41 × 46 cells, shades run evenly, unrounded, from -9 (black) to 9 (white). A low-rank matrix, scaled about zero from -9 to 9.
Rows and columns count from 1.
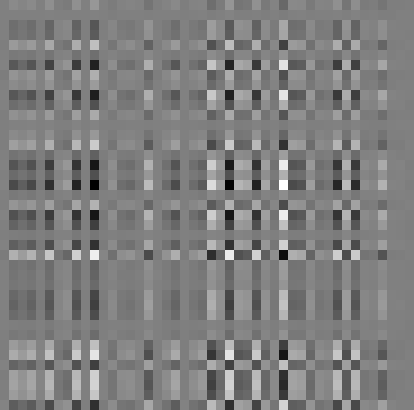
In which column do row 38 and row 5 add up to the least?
32
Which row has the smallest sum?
19
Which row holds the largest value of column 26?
26
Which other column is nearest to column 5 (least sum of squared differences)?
16
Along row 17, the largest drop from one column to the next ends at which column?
33
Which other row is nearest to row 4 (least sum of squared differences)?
3
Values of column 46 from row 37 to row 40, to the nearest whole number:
0 0 0 0
